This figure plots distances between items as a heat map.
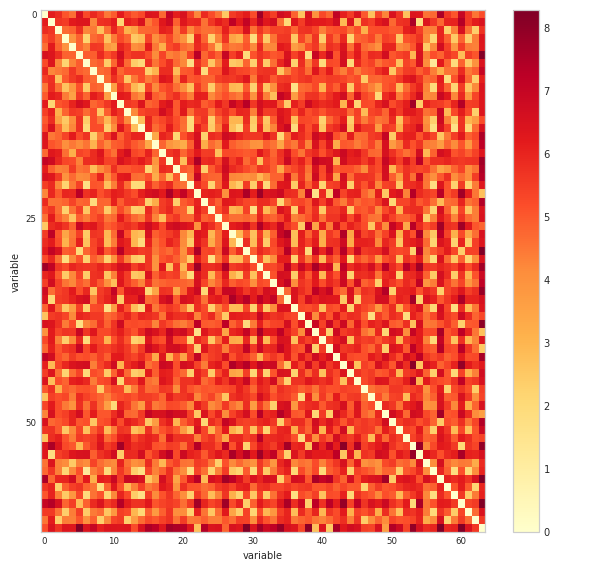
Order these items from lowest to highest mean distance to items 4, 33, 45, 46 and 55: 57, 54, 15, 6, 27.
6, 27, 15, 54, 57
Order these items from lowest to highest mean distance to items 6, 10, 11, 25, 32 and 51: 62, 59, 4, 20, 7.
59, 4, 20, 62, 7
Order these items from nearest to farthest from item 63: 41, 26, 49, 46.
41, 49, 26, 46
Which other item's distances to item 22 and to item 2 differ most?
39
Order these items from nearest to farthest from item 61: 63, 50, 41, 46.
50, 46, 41, 63
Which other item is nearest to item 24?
30
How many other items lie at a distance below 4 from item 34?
7
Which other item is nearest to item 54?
1
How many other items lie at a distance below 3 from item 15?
6
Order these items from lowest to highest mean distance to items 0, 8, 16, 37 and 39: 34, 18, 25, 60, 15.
25, 15, 34, 18, 60
